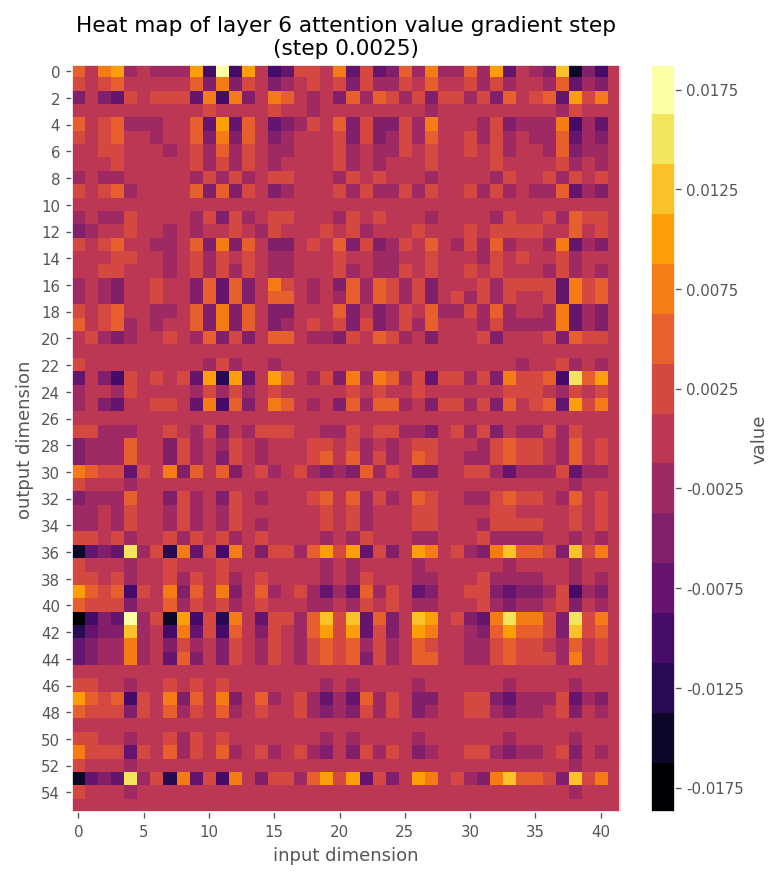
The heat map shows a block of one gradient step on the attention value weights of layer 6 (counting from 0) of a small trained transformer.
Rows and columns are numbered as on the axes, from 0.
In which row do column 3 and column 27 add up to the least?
23
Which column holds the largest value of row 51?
0
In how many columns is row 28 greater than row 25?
17
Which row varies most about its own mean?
41
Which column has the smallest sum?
7
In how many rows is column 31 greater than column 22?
13
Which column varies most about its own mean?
38
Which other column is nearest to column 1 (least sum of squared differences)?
14
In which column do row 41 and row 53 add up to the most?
4
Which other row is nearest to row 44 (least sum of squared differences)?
43
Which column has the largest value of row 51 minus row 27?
11
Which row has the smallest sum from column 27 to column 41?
39
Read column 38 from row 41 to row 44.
0.015 0.0125 0.005 0.0075
